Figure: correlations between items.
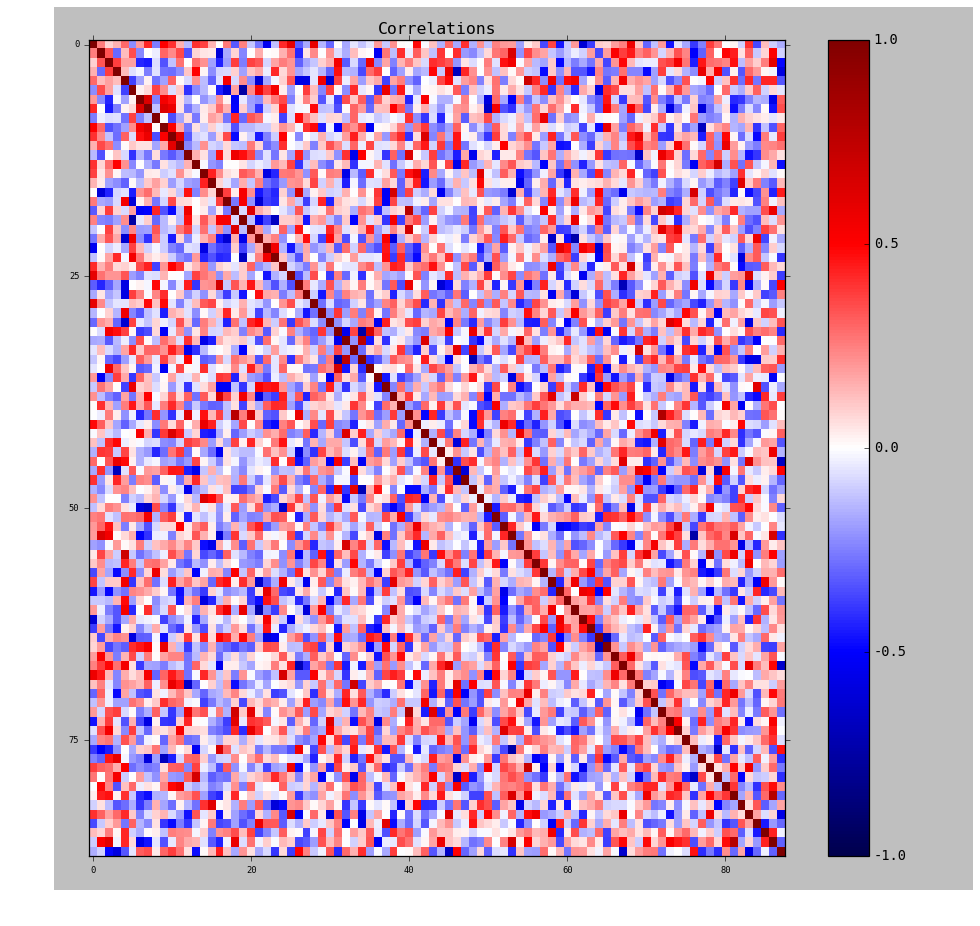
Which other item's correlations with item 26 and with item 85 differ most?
4
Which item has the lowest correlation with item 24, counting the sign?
50
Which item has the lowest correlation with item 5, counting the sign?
19
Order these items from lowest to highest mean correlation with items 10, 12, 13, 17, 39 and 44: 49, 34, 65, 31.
49, 65, 31, 34
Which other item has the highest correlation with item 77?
3
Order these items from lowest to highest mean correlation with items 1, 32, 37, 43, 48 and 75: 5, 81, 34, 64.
64, 34, 81, 5
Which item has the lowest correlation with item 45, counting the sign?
87
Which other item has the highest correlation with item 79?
13
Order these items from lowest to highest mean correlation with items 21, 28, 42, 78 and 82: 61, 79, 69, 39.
61, 39, 79, 69
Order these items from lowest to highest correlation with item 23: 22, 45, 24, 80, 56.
80, 24, 56, 45, 22
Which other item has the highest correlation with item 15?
82
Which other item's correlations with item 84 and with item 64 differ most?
37
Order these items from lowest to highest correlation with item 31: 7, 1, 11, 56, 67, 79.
7, 79, 1, 56, 11, 67
